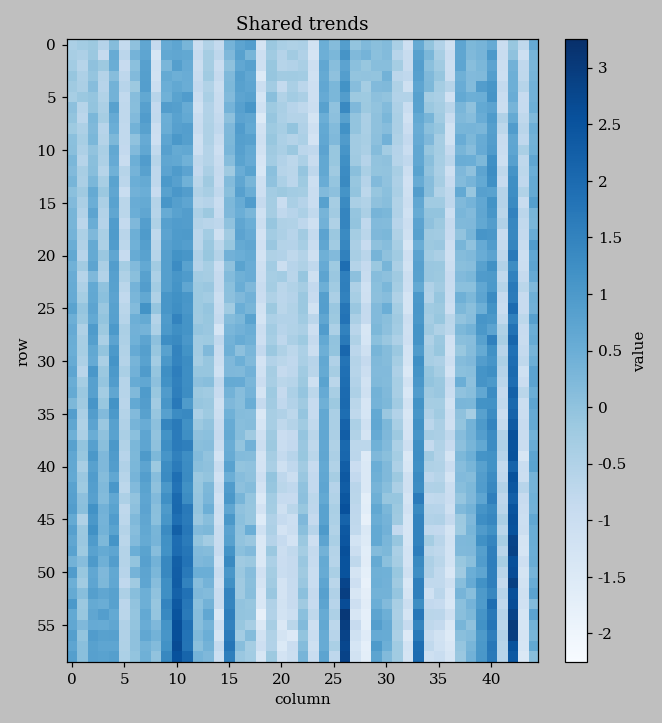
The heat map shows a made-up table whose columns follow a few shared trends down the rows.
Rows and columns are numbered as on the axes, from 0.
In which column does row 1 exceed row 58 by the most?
28
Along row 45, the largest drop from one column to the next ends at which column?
43
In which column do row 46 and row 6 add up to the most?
26
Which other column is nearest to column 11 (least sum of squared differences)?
33
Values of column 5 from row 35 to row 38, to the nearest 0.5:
-0.5 -0.5 -0.5 -0.5
